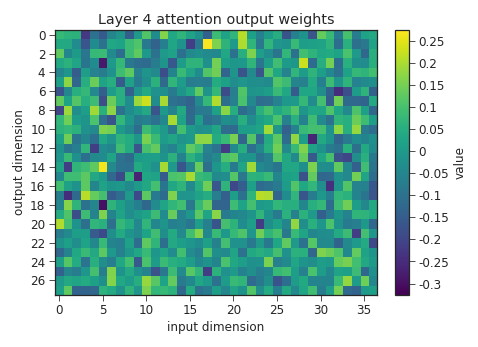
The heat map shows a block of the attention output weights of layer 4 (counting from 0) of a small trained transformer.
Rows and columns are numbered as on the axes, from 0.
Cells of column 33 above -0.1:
24
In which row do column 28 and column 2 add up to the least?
17
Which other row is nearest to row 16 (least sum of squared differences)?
22
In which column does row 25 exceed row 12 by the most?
4
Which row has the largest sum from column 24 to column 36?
23
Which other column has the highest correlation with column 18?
36
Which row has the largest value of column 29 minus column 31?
16
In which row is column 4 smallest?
12
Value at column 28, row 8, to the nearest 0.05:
0
